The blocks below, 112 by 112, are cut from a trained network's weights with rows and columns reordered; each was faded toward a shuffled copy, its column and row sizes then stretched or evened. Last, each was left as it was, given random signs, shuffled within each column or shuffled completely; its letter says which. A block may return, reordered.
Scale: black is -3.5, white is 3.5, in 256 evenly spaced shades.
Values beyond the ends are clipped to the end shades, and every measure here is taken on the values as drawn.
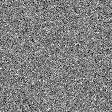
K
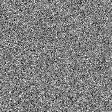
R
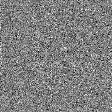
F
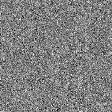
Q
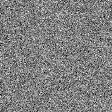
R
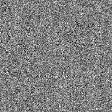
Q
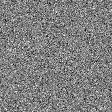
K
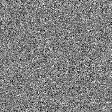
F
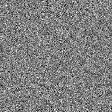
Q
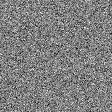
K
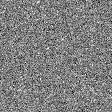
K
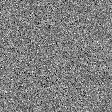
K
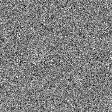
F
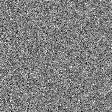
R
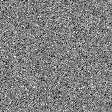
K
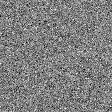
K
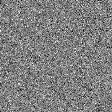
R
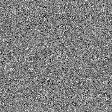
F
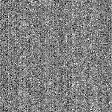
Q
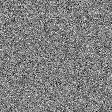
K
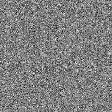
Q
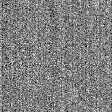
Q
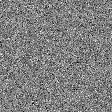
K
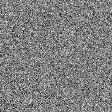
F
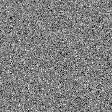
R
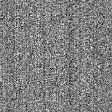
Q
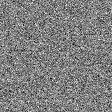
K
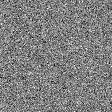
K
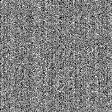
Q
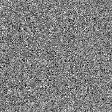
Q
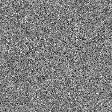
F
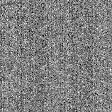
R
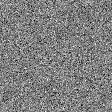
K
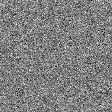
R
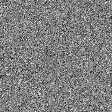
R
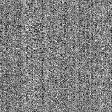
Q
